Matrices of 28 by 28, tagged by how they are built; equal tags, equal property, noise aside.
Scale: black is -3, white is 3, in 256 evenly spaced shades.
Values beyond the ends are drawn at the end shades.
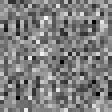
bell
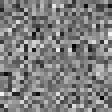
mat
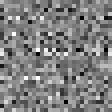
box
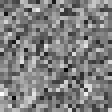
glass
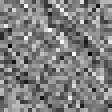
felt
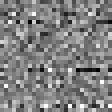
box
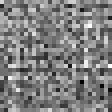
bell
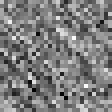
felt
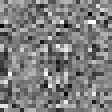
mat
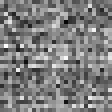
bell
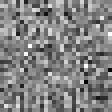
bell
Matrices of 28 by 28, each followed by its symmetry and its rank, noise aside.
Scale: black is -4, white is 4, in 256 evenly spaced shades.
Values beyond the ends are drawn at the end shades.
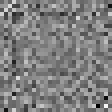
symmetric, rank six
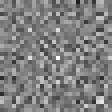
symmetric, rank four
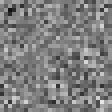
symmetric, rank eight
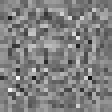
no symmetry, rank six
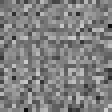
symmetric, rank six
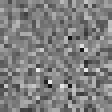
antisymmetric, rank eight
